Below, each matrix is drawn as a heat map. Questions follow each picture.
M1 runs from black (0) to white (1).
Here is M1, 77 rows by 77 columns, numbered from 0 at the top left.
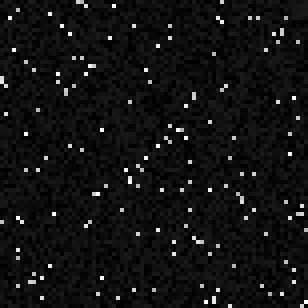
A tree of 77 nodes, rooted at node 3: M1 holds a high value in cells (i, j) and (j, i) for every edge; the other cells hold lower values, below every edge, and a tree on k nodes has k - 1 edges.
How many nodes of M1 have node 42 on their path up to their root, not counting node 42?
4
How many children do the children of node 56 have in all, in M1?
2
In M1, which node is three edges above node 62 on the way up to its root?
50
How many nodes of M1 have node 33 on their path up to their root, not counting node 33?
7
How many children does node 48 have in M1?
2
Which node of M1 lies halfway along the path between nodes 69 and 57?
53
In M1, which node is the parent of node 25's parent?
10
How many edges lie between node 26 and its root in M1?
6
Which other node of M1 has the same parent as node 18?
1
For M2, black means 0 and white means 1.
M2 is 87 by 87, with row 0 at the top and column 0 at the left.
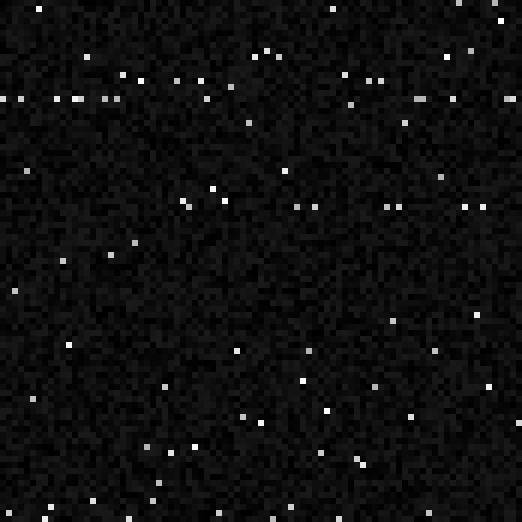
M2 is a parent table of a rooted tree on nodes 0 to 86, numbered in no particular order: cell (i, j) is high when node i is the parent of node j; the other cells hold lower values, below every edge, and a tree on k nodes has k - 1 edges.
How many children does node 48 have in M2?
1
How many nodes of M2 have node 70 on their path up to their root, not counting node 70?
7
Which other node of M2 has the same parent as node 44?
78
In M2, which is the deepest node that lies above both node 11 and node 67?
12
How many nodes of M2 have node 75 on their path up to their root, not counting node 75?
5
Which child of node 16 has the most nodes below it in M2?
34
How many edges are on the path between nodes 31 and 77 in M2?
2
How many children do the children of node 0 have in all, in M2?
1
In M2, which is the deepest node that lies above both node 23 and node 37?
13
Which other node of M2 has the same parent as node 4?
47
